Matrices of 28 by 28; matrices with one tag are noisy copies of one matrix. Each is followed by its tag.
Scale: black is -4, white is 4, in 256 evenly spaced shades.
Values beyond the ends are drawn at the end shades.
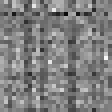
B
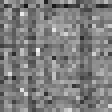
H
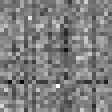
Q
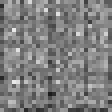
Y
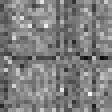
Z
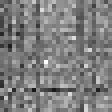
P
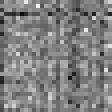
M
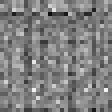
B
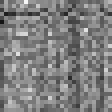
M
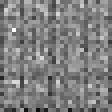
Y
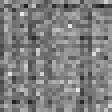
H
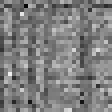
H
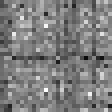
Z
